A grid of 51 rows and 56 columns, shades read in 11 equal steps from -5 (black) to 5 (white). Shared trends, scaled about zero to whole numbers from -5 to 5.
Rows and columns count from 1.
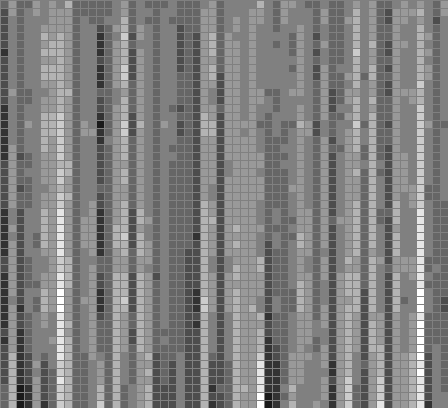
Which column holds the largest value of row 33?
53
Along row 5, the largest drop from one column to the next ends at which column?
17
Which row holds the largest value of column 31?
49
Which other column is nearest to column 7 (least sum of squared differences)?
29
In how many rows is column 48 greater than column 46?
27
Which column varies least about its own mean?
10
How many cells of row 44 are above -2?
46
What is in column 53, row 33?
4
